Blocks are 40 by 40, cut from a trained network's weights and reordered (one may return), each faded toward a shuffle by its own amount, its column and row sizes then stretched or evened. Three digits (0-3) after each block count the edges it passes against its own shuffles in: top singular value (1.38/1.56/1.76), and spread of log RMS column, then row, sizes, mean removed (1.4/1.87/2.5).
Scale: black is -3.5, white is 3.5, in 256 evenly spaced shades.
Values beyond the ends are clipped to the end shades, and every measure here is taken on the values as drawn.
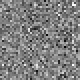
0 1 0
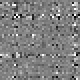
2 2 3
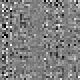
0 3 1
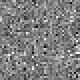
0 2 0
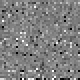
1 1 1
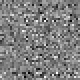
0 1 2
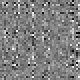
3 3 1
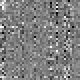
1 3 1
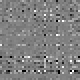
1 2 3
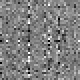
2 3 0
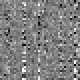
3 3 0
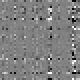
3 3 2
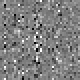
1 3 0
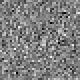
0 0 1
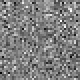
2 2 0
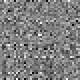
3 1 2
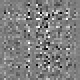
0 3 2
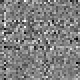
2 1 2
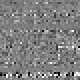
2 0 3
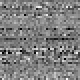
2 0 3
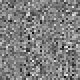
2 2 0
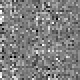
0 3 1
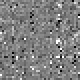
1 2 0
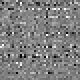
0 1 3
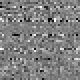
0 0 3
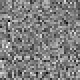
3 0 1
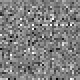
0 1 2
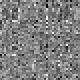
2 2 1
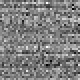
2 1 1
